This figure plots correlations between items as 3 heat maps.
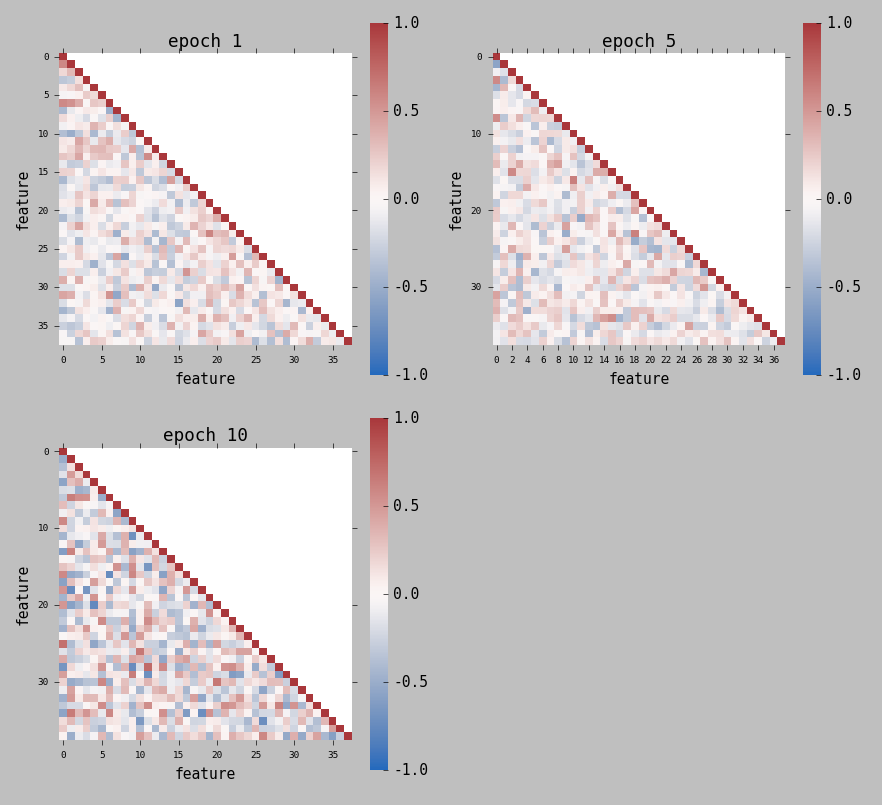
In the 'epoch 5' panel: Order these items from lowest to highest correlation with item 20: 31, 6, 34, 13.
6, 31, 13, 34
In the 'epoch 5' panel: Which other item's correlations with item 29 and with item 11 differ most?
21
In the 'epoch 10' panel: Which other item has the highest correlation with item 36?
35
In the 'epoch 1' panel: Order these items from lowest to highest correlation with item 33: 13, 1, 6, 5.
6, 1, 5, 13
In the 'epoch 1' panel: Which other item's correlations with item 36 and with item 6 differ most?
1
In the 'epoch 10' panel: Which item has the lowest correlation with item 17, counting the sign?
0
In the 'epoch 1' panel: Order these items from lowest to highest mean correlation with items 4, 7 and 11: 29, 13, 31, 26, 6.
31, 29, 6, 26, 13
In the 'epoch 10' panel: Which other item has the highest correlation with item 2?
6
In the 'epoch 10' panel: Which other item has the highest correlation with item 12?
5
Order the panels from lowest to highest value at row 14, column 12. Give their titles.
epoch 5, epoch 1, epoch 10
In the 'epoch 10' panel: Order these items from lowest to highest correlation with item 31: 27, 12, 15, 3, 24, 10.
10, 27, 3, 24, 15, 12
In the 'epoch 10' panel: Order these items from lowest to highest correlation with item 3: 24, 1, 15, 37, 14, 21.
14, 37, 15, 21, 24, 1
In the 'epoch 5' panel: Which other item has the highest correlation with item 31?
0
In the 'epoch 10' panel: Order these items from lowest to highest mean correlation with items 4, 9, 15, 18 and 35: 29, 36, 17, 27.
17, 36, 27, 29
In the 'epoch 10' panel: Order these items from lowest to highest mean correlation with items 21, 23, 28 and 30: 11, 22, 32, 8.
32, 8, 22, 11
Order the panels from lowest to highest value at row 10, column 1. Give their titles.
epoch 1, epoch 10, epoch 5
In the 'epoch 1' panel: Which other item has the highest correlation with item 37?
32
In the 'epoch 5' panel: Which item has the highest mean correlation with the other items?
15
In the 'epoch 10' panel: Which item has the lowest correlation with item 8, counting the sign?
7
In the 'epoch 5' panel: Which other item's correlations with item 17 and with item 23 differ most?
18
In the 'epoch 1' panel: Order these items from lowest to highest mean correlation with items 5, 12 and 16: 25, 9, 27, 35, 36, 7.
27, 25, 36, 35, 7, 9
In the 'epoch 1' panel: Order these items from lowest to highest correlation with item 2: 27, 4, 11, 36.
27, 36, 4, 11
